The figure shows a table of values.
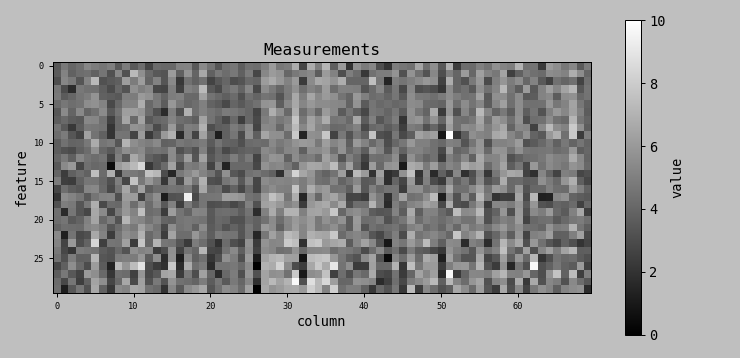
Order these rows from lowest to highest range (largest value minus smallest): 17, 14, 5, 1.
5, 1, 14, 17
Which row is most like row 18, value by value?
2
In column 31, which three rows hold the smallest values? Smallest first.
26, 13, 1
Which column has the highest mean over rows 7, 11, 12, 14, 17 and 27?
31
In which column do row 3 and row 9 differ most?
51
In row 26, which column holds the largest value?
62
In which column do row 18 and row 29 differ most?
41
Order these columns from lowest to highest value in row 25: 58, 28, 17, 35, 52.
52, 17, 58, 28, 35
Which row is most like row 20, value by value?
10
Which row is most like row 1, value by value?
12
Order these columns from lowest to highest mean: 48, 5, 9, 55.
48, 9, 5, 55
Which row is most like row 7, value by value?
16
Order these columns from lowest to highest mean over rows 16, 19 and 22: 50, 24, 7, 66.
7, 24, 66, 50
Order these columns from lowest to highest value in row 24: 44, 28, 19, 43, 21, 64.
21, 43, 44, 28, 64, 19
